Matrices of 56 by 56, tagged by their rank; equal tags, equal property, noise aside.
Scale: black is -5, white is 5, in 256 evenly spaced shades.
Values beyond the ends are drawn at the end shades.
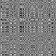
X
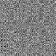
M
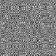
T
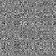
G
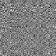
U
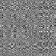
M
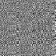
T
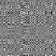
X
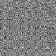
U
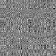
X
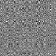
T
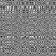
X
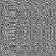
G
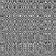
X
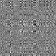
X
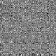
M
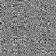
M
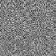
U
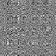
M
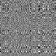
T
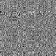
U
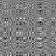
X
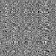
T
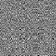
U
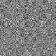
M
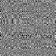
T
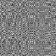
T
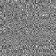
G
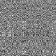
G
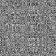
U
